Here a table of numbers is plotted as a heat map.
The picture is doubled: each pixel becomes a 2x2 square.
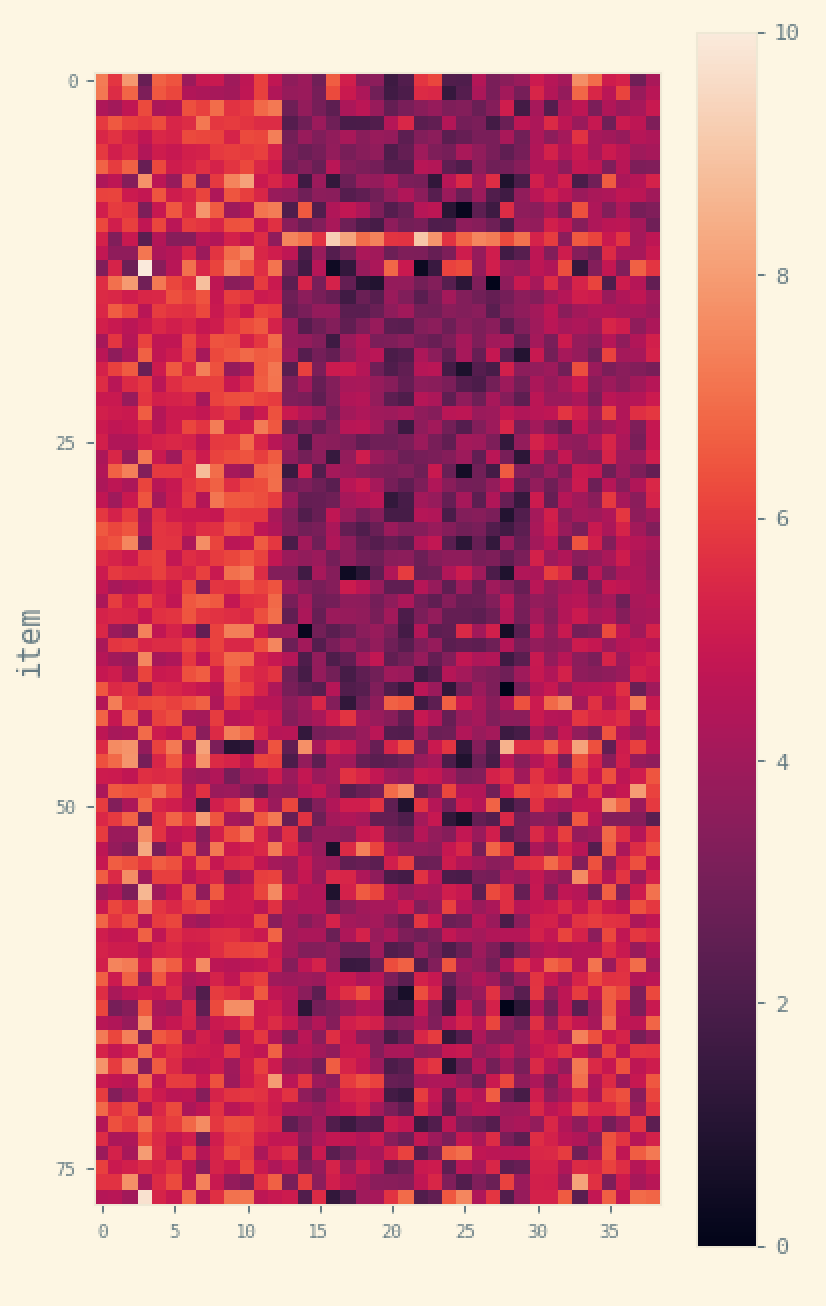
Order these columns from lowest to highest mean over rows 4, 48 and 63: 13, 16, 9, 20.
20, 13, 16, 9
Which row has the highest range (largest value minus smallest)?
13
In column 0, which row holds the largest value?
68
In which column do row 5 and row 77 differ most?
3
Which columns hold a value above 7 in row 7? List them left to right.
3, 9, 10
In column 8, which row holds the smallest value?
46
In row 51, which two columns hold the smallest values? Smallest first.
25, 24
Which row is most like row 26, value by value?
18
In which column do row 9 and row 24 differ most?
14
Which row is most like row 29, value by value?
19
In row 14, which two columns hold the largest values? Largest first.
7, 2
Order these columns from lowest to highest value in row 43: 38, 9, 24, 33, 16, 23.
23, 16, 33, 38, 9, 24
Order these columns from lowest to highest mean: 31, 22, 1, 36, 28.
28, 22, 31, 36, 1
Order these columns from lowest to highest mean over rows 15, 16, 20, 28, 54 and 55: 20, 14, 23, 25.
25, 20, 23, 14
